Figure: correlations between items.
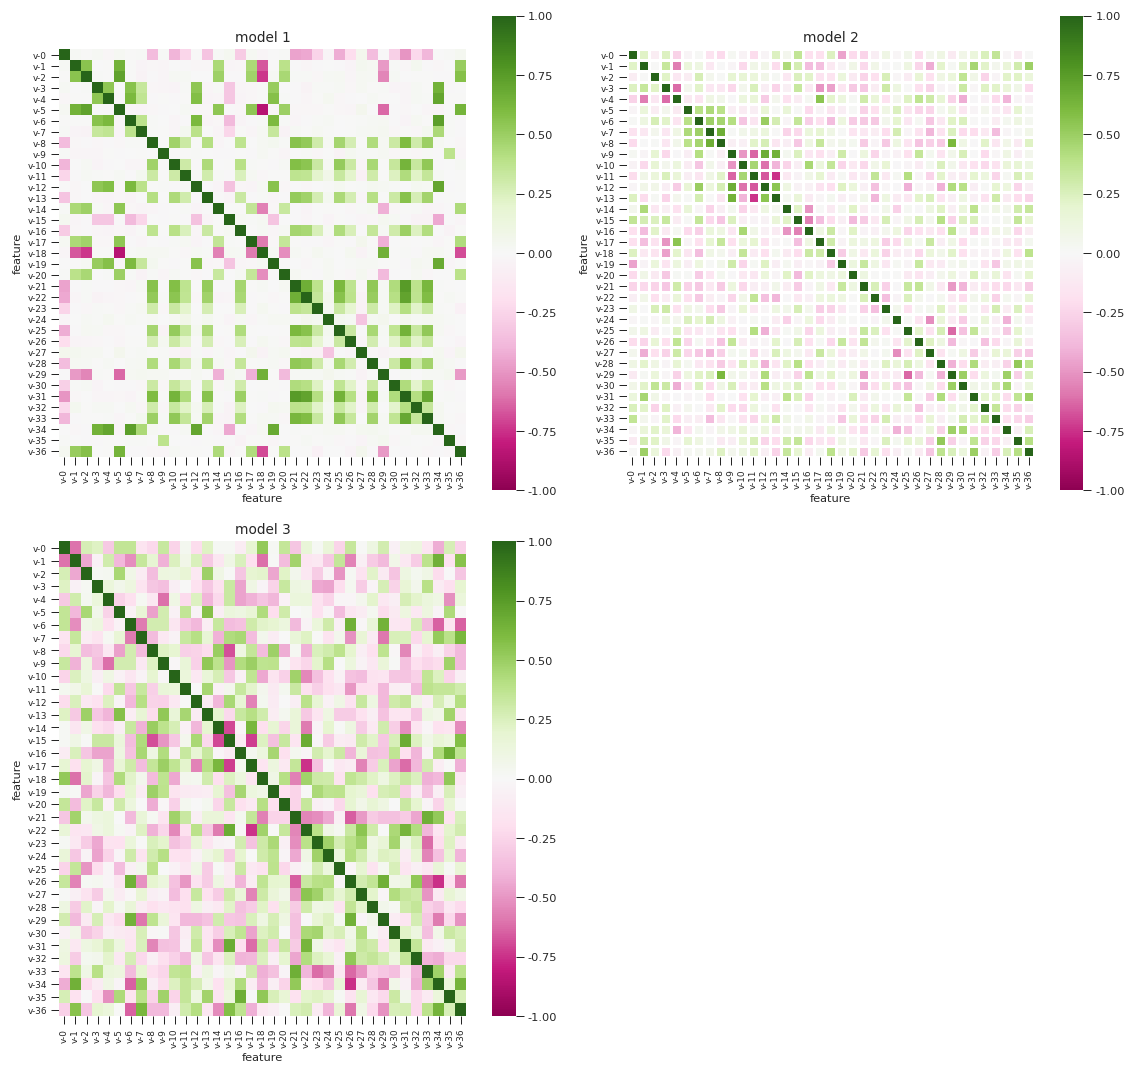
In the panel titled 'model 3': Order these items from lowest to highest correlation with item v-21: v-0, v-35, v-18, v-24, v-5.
v-18, v-24, v-0, v-35, v-5
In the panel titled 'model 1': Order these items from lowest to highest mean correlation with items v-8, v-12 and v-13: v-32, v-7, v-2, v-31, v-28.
v-2, v-7, v-32, v-28, v-31
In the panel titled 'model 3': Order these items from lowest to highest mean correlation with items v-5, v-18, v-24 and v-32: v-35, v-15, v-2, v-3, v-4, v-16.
v-4, v-3, v-16, v-15, v-2, v-35
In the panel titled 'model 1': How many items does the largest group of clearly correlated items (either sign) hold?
16
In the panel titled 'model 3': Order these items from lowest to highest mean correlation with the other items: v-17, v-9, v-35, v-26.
v-17, v-26, v-9, v-35
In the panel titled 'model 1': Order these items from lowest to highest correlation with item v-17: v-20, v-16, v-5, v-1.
v-16, v-20, v-1, v-5
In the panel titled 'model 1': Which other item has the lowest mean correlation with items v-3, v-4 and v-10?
v-15
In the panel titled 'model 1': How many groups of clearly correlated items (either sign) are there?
5
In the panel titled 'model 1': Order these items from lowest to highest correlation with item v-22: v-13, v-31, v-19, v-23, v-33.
v-19, v-23, v-13, v-33, v-31
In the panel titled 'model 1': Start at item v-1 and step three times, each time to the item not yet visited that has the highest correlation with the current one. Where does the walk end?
v-36
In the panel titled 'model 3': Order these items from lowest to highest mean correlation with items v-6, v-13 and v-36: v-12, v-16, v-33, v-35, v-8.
v-8, v-12, v-33, v-16, v-35
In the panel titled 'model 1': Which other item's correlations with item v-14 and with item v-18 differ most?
v-5
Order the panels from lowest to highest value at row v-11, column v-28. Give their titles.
model 3, model 2, model 1
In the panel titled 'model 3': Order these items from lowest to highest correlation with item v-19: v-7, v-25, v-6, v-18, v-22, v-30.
v-7, v-22, v-18, v-6, v-30, v-25
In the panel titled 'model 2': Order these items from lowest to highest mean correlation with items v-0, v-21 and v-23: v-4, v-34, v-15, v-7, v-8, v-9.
v-8, v-7, v-34, v-4, v-9, v-15
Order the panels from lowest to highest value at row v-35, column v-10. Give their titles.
model 3, model 1, model 2
